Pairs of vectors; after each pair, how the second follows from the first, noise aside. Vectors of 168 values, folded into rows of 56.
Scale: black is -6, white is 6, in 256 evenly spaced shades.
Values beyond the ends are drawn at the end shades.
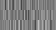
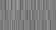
reversed, shrunk.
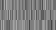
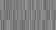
negated, shrunk.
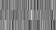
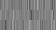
negated, shrunk.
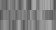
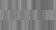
negated, shrunk.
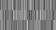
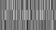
sign-scrambled.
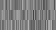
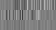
reversed, partly zeroed.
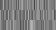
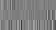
reversed, partly zeroed.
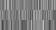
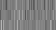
reversed, partly zeroed.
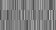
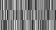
reversed, scaled up.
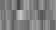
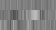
reversed, partly zeroed.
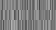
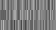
sign-scrambled.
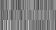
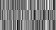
reversed, scaled up.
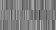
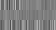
reversed, partly zeroed.
